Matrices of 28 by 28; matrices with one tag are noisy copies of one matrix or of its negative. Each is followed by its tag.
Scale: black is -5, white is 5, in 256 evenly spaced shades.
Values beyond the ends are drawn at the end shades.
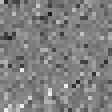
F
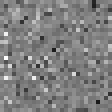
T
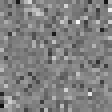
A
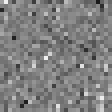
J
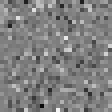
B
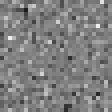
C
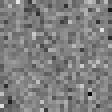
A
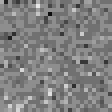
F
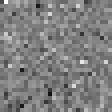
F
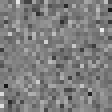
A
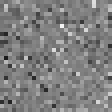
T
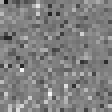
F
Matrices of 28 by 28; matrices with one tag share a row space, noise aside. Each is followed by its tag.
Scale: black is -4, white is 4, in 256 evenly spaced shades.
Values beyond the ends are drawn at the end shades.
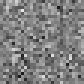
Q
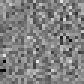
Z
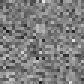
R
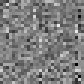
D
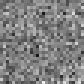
R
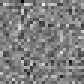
Q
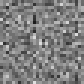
D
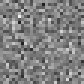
Q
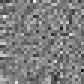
Z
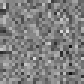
Z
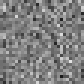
Z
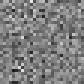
Q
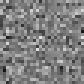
R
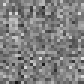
Q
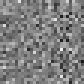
Z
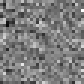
R
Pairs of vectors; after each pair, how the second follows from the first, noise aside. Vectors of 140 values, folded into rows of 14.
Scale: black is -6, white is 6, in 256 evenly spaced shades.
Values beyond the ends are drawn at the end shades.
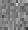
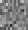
reversed, negated.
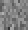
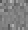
wrapped around, partly zeroed.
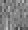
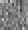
reversed, negated.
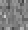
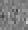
wrapped around, partly zeroed.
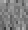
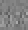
negated, partly zeroed.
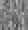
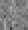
reversed, negated, partly zeroed.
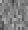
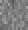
shrunk.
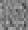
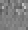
negated, partly zeroed.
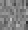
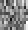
negated, scaled up.
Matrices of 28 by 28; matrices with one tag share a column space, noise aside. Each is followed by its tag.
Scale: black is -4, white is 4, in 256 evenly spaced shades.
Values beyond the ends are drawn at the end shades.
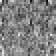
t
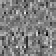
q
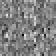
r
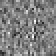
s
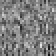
t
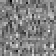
t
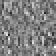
q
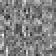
t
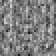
r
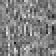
t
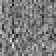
r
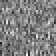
s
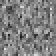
r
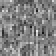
t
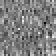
s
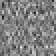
q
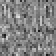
r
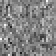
r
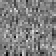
s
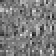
t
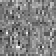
q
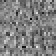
q
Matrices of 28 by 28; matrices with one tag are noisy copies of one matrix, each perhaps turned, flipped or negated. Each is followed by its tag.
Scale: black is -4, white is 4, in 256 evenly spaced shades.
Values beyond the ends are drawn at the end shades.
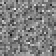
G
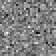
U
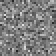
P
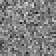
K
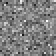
K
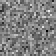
P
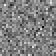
G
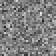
G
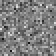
G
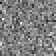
K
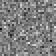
G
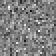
U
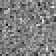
U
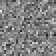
K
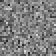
U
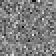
K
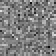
U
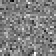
K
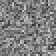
P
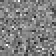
P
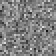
P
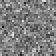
K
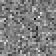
U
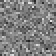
K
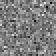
U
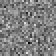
P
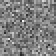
K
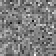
K
